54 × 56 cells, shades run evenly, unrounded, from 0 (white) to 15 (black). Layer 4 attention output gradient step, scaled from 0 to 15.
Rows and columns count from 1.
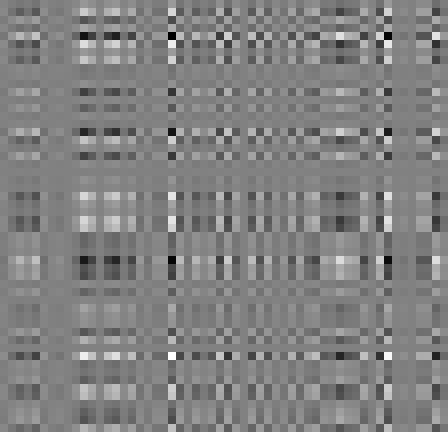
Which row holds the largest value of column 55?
45
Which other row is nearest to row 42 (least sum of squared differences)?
3
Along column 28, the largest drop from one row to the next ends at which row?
6
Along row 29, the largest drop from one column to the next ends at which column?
49
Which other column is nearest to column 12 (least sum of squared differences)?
46
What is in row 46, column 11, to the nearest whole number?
9
